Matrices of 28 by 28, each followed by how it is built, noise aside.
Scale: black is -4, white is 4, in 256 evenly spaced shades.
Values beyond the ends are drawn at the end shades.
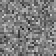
noise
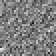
Hankel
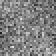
smooth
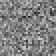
low rank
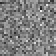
blocks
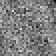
smooth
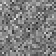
Hankel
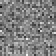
blocks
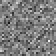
Hankel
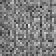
blocks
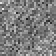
Hankel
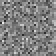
repeating rows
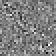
banded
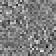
block diagonal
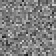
noise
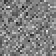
Hankel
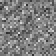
Hankel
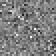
block diagonal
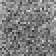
smooth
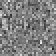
blocks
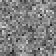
smooth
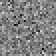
block diagonal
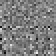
low rank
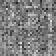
blocks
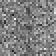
repeating rows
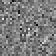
block diagonal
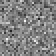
noise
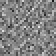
Hankel
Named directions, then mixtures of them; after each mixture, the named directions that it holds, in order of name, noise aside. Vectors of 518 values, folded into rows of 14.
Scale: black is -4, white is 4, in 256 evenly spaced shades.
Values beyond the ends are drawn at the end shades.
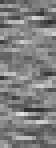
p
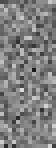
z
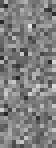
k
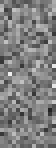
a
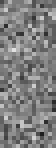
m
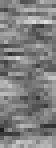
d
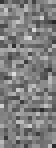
m, p, z.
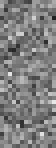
a, m.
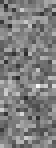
d, k, p.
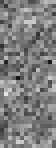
d, k, z.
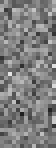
a.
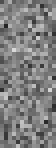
a, m.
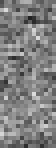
d, k, m.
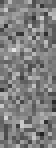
m.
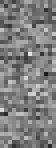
d, k, p.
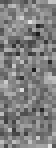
d, z.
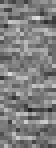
a, p.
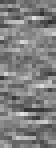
p.
